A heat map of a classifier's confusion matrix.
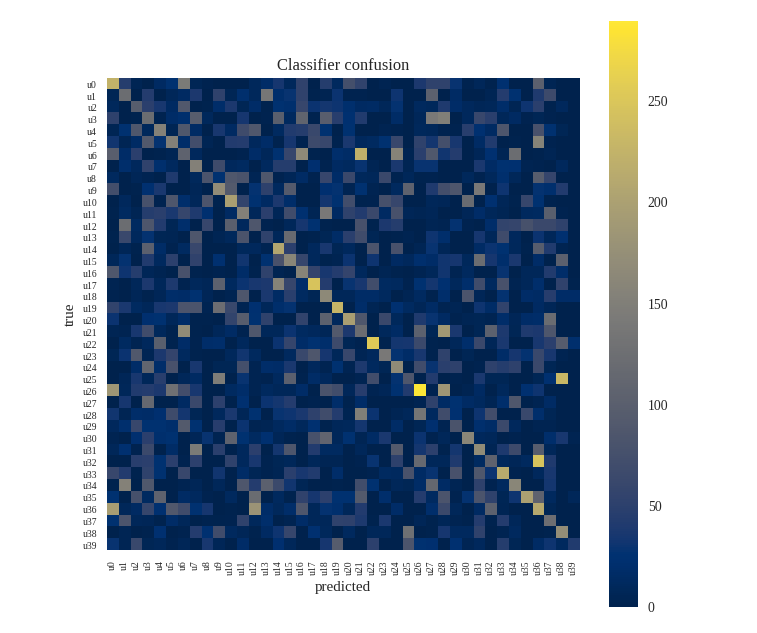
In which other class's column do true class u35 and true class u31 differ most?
u7
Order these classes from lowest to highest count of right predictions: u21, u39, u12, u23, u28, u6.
u39, u28, u12, u6, u21, u23
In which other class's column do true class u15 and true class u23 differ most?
u31
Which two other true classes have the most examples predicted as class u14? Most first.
u17, u3
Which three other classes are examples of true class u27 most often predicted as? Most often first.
u3, u34, u7
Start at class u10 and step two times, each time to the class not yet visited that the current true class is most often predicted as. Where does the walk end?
u18
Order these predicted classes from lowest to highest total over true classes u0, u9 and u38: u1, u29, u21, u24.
u24, u1, u21, u29
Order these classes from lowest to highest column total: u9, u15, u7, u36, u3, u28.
u9, u7, u28, u15, u3, u36
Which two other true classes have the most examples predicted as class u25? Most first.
u38, u9
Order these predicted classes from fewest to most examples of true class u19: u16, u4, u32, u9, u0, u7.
u16, u32, u4, u0, u7, u9
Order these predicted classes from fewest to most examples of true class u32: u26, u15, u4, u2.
u15, u4, u2, u26
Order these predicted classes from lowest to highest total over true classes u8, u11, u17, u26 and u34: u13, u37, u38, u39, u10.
u39, u38, u10, u37, u13
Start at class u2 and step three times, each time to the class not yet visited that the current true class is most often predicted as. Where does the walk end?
u28
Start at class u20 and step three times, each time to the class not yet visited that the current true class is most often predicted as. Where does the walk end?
u13
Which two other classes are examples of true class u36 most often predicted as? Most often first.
u0, u12
